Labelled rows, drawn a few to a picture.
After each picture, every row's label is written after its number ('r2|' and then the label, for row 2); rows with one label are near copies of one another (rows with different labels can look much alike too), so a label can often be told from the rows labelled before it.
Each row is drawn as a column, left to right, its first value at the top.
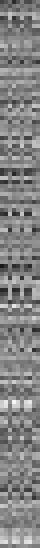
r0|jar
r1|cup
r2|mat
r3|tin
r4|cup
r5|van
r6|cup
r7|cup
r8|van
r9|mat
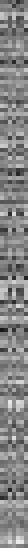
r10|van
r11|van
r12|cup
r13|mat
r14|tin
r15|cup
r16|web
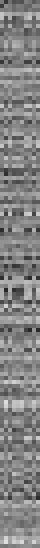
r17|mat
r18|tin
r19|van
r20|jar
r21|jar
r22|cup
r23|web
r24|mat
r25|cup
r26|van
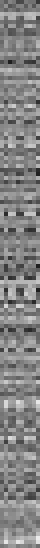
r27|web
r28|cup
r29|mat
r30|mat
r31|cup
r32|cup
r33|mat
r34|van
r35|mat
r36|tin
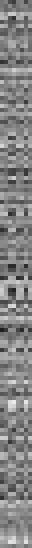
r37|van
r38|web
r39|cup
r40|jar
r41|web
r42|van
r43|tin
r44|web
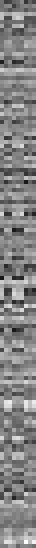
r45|web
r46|cup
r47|cup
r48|mat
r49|web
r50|web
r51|cup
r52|jar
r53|cup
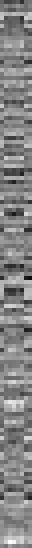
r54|van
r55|tin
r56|cup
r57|cup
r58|tin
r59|tin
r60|web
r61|van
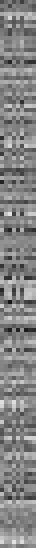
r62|cup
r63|van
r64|mat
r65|cup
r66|van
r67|tin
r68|van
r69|web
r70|mat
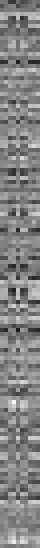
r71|mat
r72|van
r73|tin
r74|tin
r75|mat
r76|jar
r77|jar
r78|web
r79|web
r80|mat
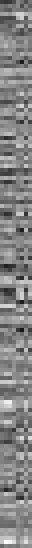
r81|tin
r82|cup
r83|cup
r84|jar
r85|van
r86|mat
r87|cup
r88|mat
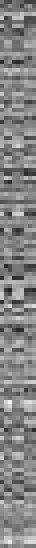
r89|mat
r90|jar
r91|cup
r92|web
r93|web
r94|mat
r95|jar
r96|tin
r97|jar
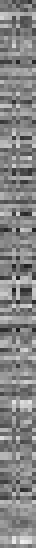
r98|van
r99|van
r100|mat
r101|tin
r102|mat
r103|cup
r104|cup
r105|tin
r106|mat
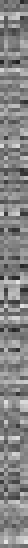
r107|web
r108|cup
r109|web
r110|web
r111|web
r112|tin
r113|tin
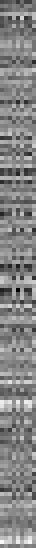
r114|cup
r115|cup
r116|jar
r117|van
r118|tin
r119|mat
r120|tin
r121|cup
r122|web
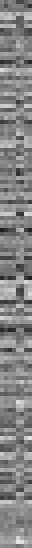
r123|web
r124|mat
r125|van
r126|van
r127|tin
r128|cup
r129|mat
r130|mat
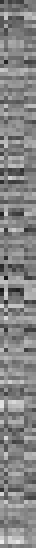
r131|cup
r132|web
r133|jar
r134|cup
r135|cup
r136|jar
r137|mat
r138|van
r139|van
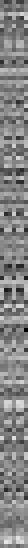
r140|web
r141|cup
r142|jar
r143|web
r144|tin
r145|jar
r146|van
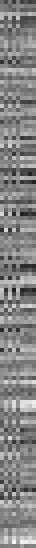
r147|van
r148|jar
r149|web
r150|cup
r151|van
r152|cup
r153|cup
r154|tin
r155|cup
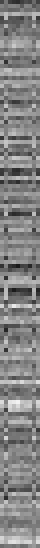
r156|tin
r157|van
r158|cup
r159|tin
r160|tin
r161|jar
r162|cup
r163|cup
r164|mat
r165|jar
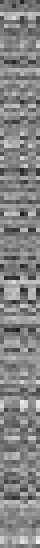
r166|tin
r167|van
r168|web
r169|mat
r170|van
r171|tin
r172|cup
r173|mat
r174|web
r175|jar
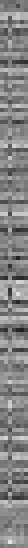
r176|van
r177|web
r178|jar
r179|van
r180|mat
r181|van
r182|web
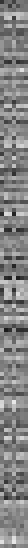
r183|cup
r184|van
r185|mat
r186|tin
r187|mat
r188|web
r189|van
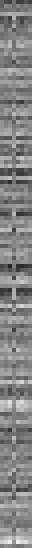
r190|jar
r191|cup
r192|jar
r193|web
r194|cup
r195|tin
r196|cup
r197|jar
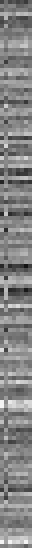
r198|cup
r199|van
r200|cup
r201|cup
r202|jar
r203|jar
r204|tin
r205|cup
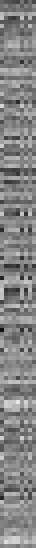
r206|van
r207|cup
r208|jar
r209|jar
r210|tin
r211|mat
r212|cup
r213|van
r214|tin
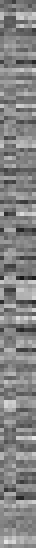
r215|mat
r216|cup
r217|cup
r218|cup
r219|van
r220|van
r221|van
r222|mat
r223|web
